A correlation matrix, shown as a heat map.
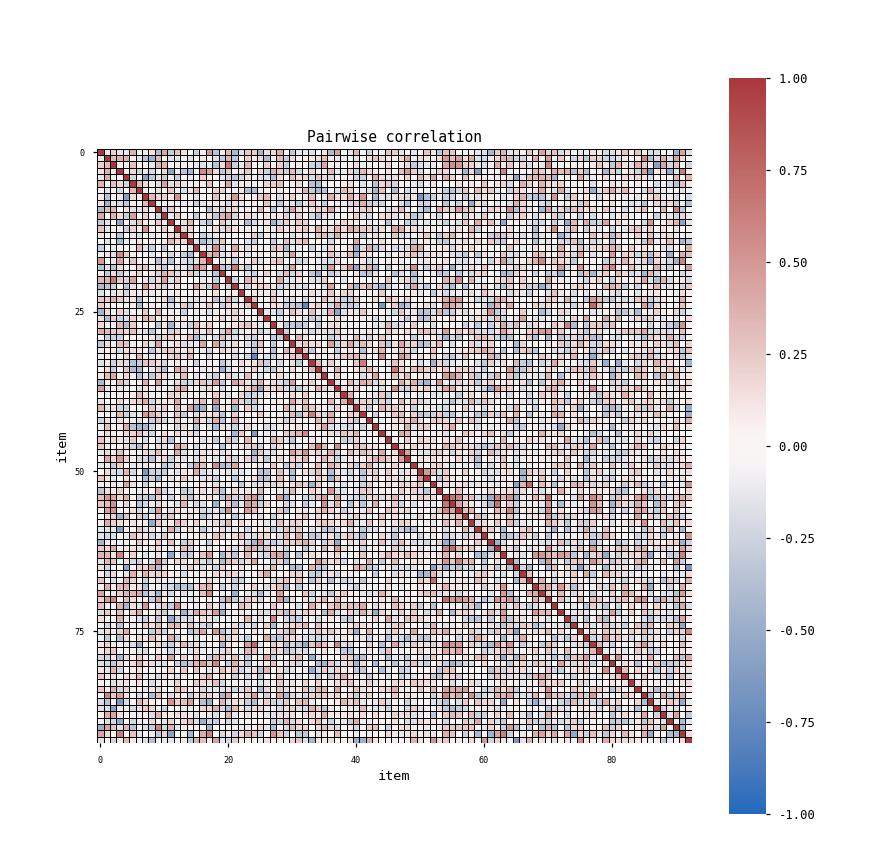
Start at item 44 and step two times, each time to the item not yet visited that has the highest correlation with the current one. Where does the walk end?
47
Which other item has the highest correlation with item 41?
33
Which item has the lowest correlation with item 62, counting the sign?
61
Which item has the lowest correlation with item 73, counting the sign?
11
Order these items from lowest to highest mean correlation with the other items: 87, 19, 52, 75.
19, 87, 52, 75
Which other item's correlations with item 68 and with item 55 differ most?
72
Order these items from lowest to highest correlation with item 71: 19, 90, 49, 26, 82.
90, 19, 26, 82, 49
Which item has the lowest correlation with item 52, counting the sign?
65
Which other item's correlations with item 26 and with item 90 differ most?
1
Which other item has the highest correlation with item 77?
24
